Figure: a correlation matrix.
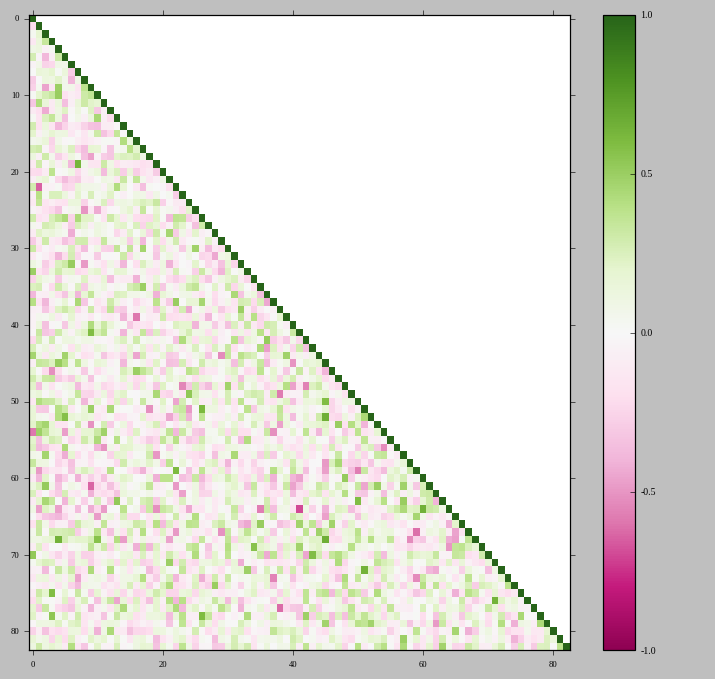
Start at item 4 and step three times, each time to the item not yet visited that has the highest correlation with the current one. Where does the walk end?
52
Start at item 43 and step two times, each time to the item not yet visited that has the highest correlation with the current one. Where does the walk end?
0
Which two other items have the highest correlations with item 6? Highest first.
32, 82
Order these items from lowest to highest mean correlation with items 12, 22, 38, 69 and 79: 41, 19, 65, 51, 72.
19, 41, 65, 72, 51
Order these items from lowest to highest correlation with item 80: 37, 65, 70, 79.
70, 79, 37, 65
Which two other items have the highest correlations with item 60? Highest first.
64, 48
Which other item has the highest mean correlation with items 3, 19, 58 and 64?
47
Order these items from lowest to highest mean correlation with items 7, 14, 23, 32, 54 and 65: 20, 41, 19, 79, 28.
20, 28, 41, 19, 79
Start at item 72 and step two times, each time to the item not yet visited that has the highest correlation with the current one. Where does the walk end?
26
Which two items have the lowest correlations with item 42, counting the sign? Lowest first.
48, 70
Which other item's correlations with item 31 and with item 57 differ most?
2
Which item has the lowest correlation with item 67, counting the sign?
59
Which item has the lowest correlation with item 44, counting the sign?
29
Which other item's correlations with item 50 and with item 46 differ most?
45
